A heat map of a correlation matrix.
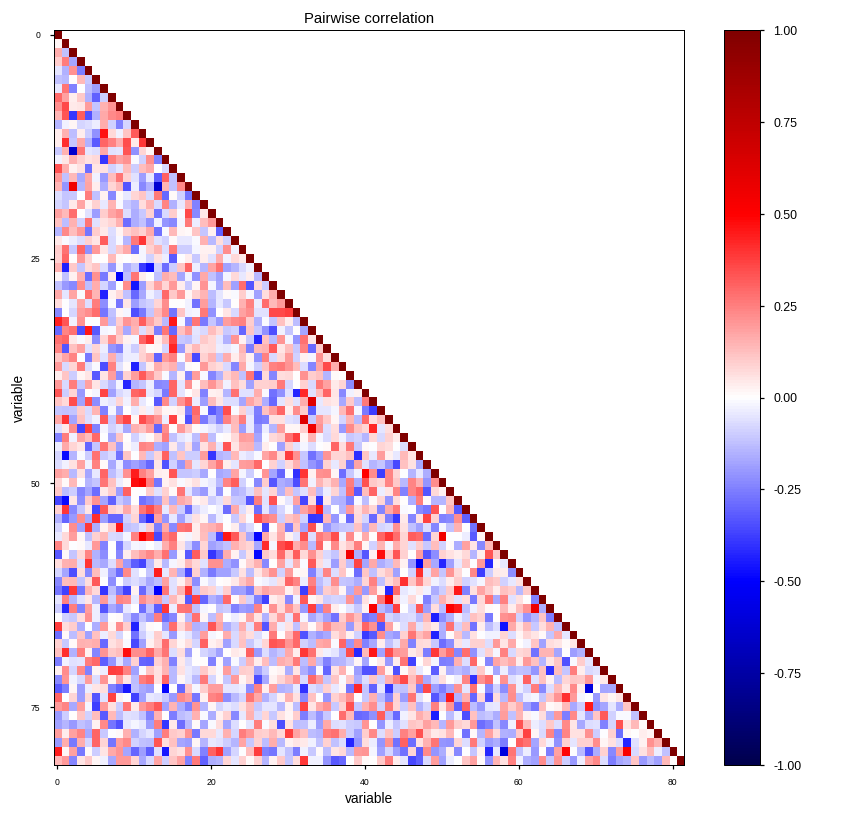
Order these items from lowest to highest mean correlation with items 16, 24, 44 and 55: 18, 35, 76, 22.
76, 35, 18, 22
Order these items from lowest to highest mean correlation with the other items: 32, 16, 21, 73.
73, 21, 16, 32
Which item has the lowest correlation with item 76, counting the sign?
49
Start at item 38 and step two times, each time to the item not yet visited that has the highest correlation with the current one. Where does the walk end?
42
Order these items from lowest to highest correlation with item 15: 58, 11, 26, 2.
58, 26, 2, 11
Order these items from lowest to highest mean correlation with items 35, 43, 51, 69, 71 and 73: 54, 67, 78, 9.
54, 67, 78, 9
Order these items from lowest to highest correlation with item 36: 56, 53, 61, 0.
53, 0, 61, 56
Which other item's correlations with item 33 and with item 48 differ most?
44
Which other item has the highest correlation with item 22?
56
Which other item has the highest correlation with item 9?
69
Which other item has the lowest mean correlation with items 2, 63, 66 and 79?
27
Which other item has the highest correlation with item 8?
55
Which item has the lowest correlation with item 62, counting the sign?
13
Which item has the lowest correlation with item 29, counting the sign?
6
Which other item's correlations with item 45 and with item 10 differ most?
31
